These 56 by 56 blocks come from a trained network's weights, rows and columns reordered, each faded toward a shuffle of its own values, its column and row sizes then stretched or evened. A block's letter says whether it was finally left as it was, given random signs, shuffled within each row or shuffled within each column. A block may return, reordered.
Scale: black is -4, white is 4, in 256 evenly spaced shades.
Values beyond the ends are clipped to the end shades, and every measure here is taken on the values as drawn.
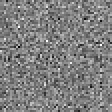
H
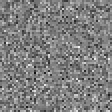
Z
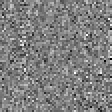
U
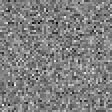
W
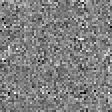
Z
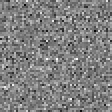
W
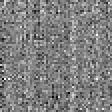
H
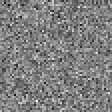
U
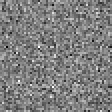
Z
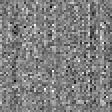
H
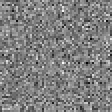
H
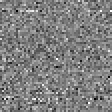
W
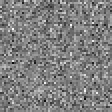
Z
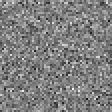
W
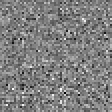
H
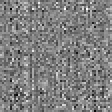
H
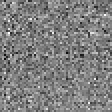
H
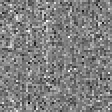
U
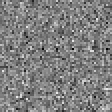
Z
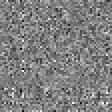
Z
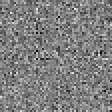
H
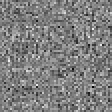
H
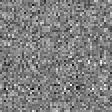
H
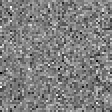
U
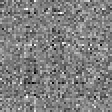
H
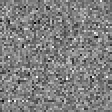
W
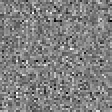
Z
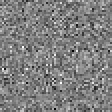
H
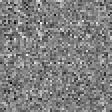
Z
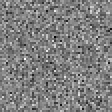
U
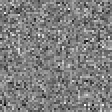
Z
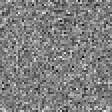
W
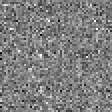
Z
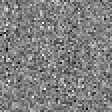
U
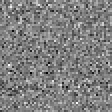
W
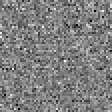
W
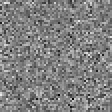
Z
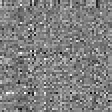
H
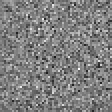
U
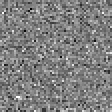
W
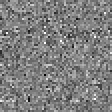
Z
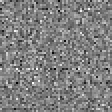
W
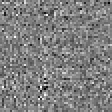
H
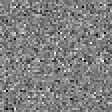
W
